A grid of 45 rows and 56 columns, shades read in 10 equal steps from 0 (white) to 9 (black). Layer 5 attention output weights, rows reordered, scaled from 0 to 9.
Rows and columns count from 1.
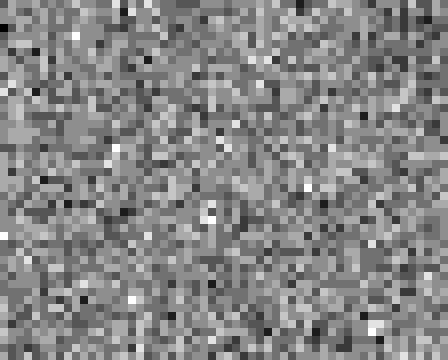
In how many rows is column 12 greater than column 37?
19
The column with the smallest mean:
3
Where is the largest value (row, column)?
4, 1
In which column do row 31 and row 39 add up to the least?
47
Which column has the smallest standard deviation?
24
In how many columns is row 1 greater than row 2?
27
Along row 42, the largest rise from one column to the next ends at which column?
40
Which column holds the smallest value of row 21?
14
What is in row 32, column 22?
5
